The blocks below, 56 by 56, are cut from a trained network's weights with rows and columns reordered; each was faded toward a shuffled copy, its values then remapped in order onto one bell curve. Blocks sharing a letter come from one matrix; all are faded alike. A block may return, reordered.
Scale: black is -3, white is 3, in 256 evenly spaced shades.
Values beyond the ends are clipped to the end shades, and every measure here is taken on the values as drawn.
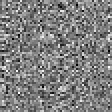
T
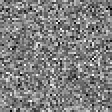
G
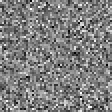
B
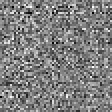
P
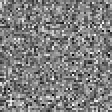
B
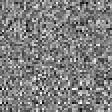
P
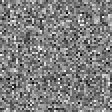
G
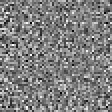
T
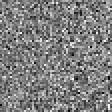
B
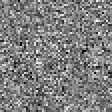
G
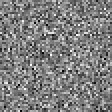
B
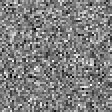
G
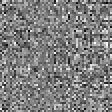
T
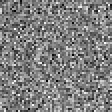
B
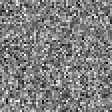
G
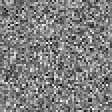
G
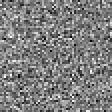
G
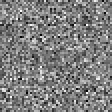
B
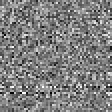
P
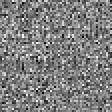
T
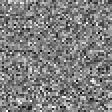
B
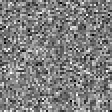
B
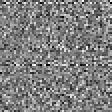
P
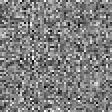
T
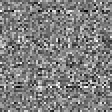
P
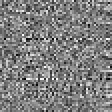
P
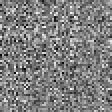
T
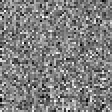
G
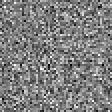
G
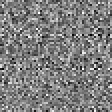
P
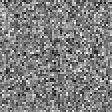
B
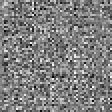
T
